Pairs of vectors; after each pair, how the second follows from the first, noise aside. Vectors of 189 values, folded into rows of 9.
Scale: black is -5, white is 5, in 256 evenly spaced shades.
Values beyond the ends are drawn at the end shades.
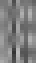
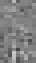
negated, partly zeroed.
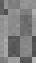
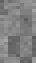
shrunk.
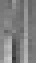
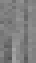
negated, shrunk.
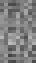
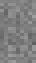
negated, shrunk.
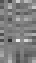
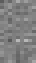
shrunk.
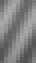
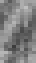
wrapped around.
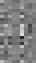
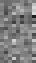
wrapped around.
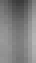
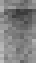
wrapped around.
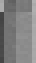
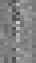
wrapped around, negated, partly zeroed.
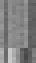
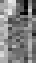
reversed, negated, scaled up.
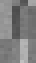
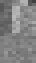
negated, partly zeroed.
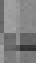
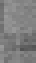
shrunk.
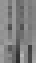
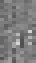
wrapped around, negated, partly zeroed.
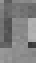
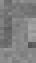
shrunk.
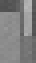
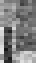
reversed, negated, scaled up.
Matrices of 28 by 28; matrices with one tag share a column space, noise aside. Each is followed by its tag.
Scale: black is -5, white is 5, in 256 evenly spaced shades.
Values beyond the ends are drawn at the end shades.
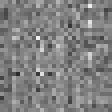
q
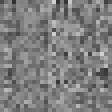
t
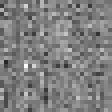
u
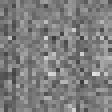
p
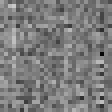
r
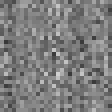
p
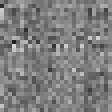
q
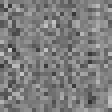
u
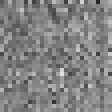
t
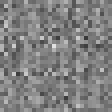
q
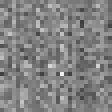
u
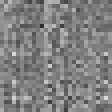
r
